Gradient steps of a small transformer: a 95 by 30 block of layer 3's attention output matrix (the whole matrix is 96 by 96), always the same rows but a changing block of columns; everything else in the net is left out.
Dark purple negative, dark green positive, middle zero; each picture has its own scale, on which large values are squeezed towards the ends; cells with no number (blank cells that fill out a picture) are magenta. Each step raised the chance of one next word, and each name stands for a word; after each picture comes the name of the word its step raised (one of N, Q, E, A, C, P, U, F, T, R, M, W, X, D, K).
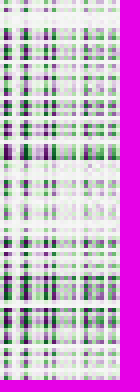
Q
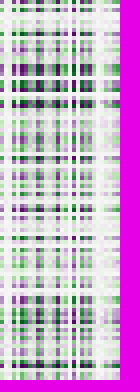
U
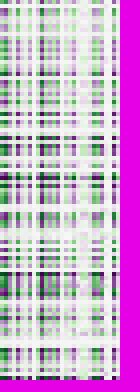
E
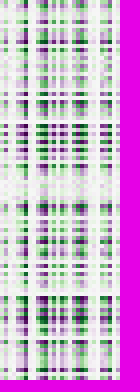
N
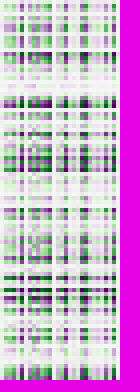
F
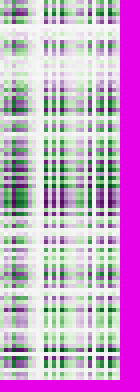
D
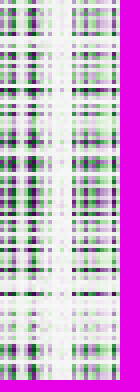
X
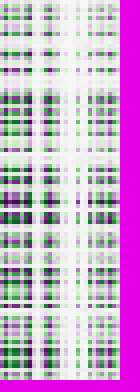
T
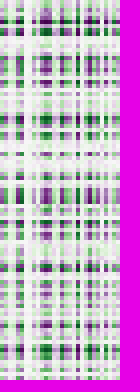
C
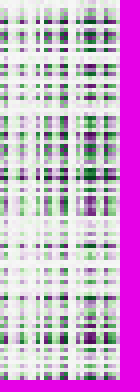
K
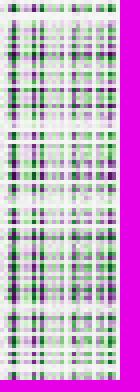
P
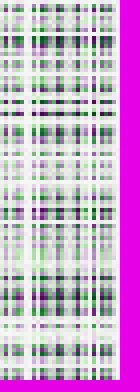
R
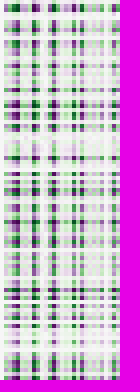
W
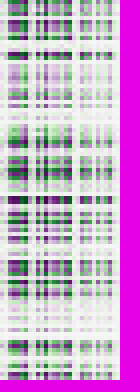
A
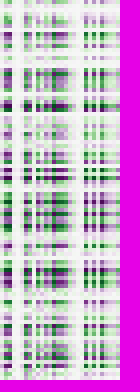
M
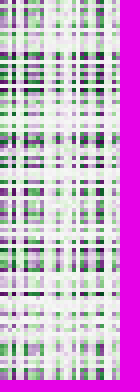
X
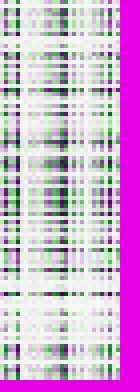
X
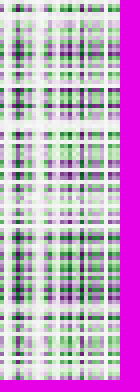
P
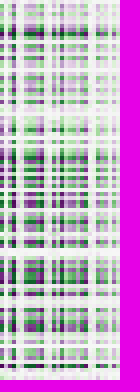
Q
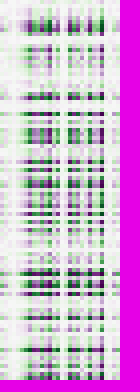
E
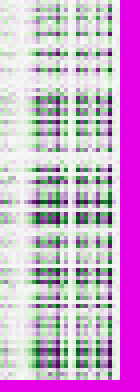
T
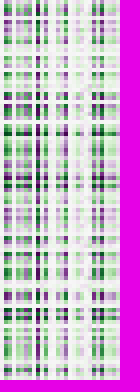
E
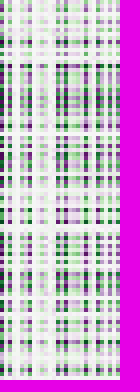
K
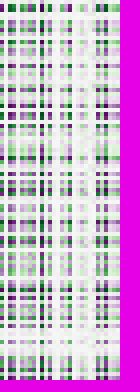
W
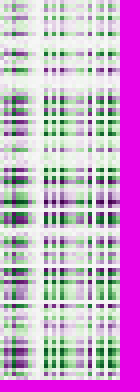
T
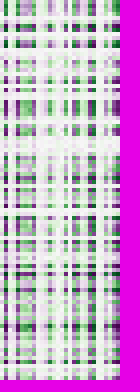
W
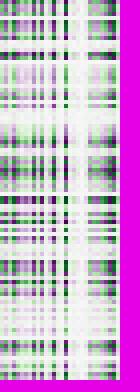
A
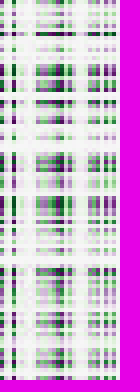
U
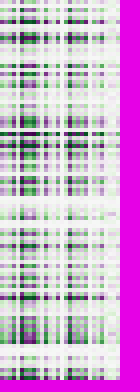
K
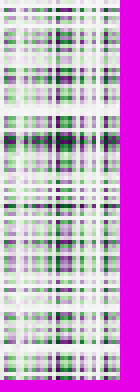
N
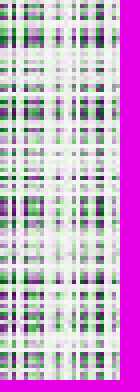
R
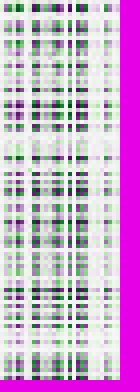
W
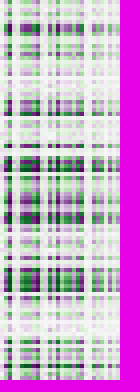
F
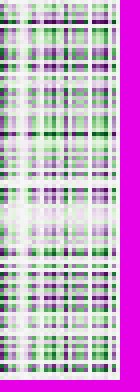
C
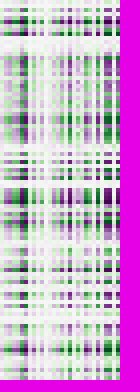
C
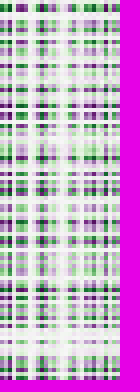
W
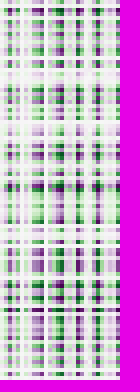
D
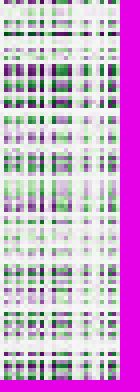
U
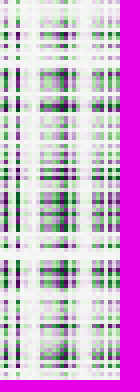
M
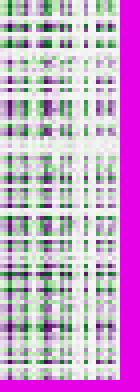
W
